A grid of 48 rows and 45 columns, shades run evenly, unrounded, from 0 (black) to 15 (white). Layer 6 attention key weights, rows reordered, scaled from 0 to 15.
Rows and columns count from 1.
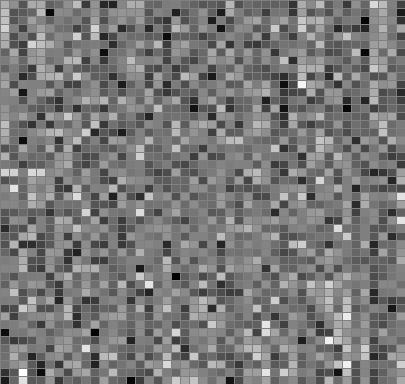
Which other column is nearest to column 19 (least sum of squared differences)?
12
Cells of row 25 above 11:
6
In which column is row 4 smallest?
25
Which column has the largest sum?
39
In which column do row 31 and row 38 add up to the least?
42
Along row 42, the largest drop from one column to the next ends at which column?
11
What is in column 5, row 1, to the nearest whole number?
10
